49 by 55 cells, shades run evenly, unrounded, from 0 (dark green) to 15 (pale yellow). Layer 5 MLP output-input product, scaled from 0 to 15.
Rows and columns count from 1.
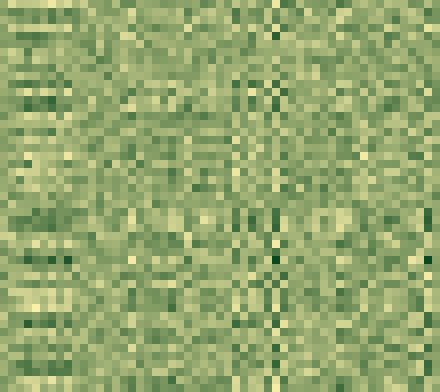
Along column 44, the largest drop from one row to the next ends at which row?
42
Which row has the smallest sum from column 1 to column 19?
33
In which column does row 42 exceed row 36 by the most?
35
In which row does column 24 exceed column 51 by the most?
30
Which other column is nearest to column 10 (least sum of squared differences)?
18
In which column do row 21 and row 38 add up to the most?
5
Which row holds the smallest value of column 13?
8
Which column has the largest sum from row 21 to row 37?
53
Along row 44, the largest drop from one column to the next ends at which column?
54
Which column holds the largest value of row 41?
36
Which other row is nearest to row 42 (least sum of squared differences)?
38
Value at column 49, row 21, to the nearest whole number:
7
